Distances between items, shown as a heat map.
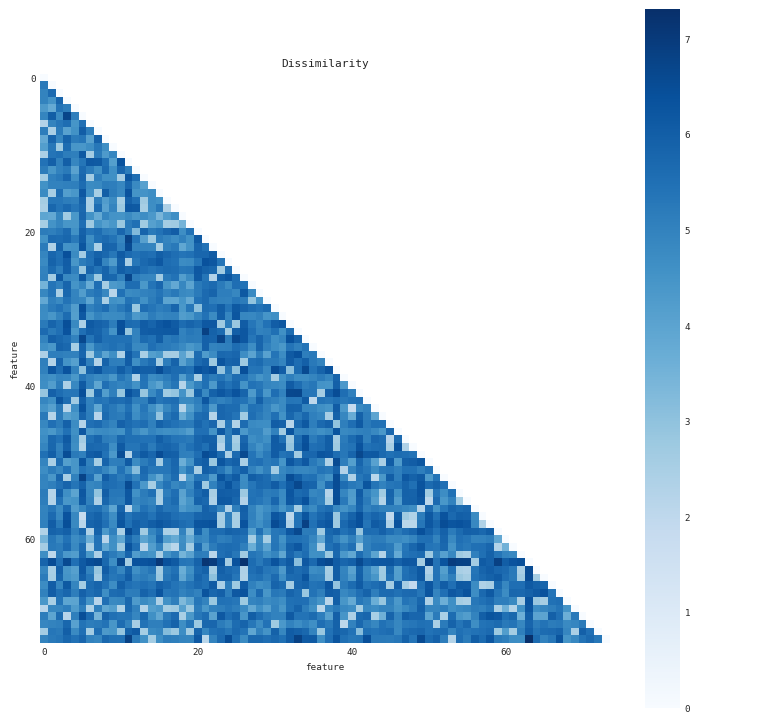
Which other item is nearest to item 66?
48
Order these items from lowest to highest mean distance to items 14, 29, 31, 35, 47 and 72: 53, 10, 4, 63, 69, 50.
69, 4, 10, 53, 50, 63
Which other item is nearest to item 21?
73
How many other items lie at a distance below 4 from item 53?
3
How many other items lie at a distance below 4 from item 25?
10
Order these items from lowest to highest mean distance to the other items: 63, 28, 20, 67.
28, 20, 67, 63
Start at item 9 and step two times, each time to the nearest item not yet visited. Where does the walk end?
2
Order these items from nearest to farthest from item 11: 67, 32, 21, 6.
67, 32, 6, 21
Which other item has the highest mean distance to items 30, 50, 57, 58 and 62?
63
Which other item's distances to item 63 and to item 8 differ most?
60
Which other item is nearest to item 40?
43
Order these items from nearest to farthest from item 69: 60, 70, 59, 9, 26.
59, 60, 9, 26, 70
